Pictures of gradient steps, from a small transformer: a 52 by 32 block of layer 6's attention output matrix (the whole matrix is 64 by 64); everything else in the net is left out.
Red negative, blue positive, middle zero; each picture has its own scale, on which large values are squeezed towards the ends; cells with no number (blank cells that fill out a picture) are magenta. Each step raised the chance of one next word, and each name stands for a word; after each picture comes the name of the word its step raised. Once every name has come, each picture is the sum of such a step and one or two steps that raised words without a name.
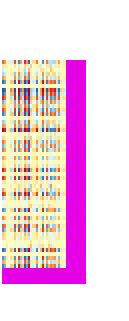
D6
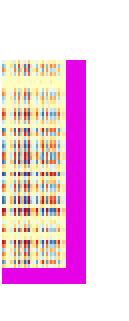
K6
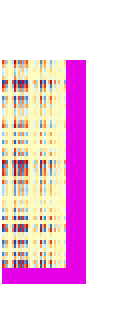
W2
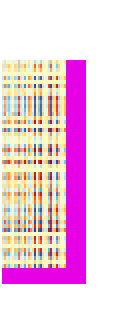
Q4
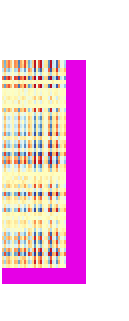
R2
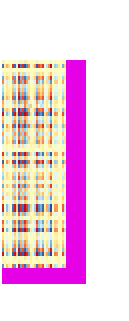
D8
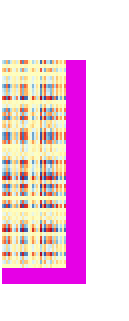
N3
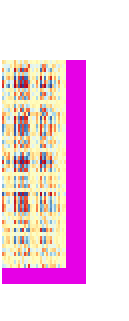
D8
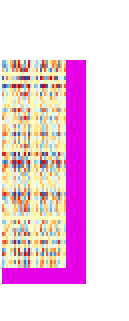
R2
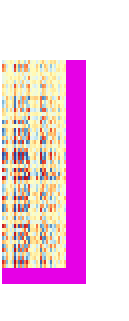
N3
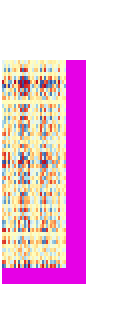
W2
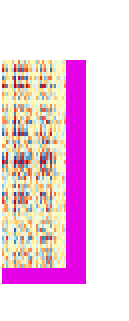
N3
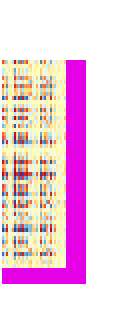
N3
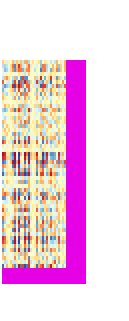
W2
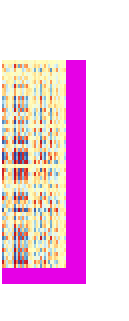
K6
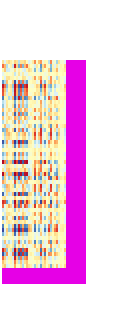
N3
